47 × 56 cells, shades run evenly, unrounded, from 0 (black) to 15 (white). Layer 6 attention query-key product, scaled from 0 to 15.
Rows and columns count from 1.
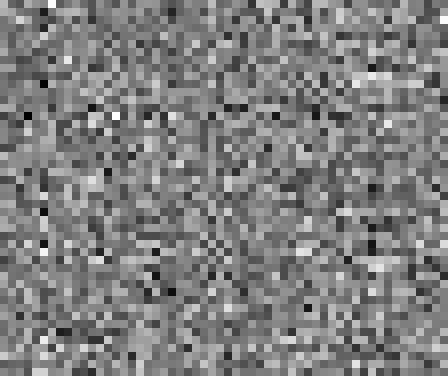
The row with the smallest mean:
14
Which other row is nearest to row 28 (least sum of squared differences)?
5
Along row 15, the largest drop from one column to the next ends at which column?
16
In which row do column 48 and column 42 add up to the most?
40
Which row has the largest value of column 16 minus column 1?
33
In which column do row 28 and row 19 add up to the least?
18
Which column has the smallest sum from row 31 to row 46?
31
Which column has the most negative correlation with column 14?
13
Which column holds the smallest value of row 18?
15
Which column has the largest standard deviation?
6
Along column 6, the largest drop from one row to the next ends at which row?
26
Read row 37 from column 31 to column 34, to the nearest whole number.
3 8 9 6
